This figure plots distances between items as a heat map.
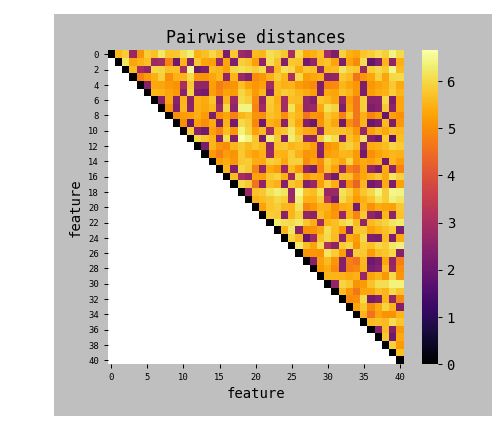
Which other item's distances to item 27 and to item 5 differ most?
24
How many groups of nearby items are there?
6
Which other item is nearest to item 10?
13
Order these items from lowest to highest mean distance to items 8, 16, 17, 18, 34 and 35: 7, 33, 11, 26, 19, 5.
19, 5, 7, 11, 33, 26
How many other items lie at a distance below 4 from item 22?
8
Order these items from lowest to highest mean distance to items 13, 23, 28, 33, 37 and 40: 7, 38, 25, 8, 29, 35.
7, 29, 35, 8, 38, 25
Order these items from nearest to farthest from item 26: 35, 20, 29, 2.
29, 2, 35, 20
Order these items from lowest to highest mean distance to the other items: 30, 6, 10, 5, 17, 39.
17, 6, 39, 5, 10, 30
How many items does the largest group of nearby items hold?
15
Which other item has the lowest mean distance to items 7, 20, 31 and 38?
34
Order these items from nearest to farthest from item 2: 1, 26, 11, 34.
26, 34, 1, 11
